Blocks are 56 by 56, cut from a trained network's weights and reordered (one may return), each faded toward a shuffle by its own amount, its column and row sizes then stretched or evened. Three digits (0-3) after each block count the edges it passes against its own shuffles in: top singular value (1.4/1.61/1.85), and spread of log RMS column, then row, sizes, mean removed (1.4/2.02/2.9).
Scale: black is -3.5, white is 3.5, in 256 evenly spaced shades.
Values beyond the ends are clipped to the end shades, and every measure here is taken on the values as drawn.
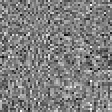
3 1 1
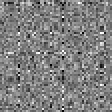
3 2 1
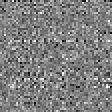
3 1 2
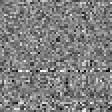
2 0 2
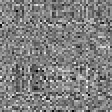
3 1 2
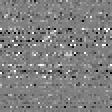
0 0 3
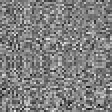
3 0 1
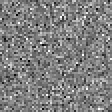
0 0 0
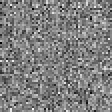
1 1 0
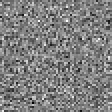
2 0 1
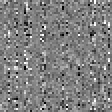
0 3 1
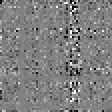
2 3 2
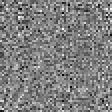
3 1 1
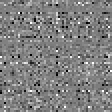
0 2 3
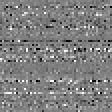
2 0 3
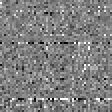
2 1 2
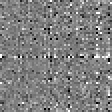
2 2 2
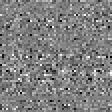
0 0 3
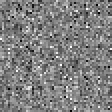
2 2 0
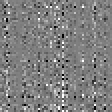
2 3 2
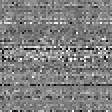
3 0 3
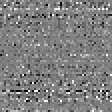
2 0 3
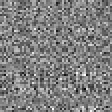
3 0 2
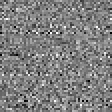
2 0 2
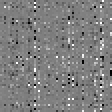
1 3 1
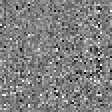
0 2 1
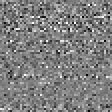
1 0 3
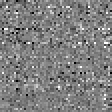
1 1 2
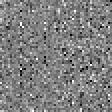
0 2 0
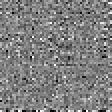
2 1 2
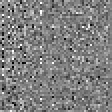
0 2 1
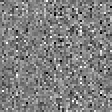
1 2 0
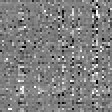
1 2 1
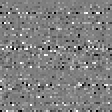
0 0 3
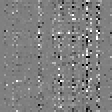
1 3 1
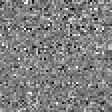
0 0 2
